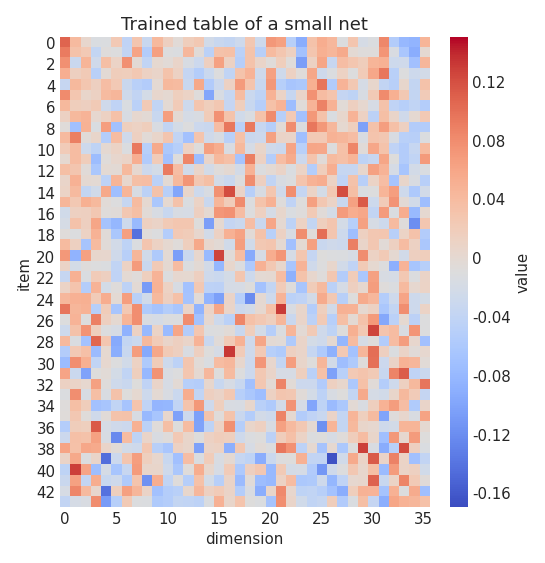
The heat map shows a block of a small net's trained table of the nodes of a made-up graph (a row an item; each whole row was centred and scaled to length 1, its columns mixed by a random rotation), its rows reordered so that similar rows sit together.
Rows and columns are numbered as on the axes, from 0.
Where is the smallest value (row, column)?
39, 26
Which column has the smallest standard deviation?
14
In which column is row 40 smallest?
25
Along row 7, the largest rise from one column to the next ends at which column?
24
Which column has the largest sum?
1
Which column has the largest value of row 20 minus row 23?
15
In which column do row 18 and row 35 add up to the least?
7
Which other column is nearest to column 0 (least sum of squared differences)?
20
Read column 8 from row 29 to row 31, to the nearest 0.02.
-0.1 -0.06 -0.08
